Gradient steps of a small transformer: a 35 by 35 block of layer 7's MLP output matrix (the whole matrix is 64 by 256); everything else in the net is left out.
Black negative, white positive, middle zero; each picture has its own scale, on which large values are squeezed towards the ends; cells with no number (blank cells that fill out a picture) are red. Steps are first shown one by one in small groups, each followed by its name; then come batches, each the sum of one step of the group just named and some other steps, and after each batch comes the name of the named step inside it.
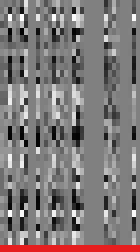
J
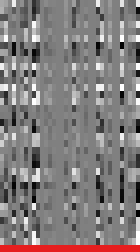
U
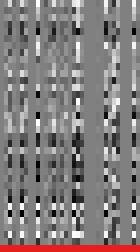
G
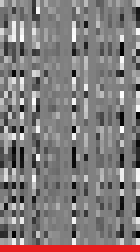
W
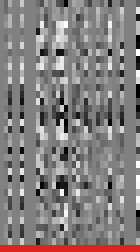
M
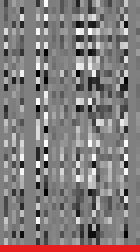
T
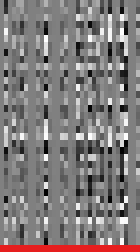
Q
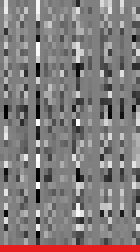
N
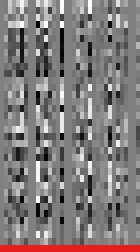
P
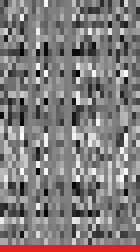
T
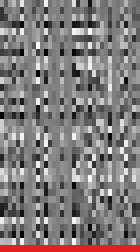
T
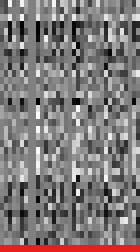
Q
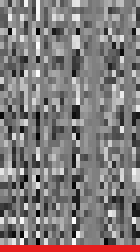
W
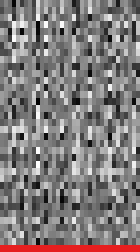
P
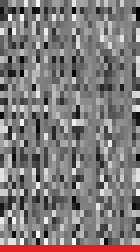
J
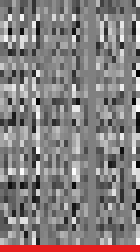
U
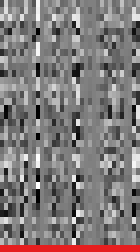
N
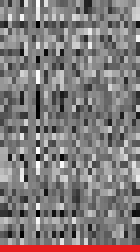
T
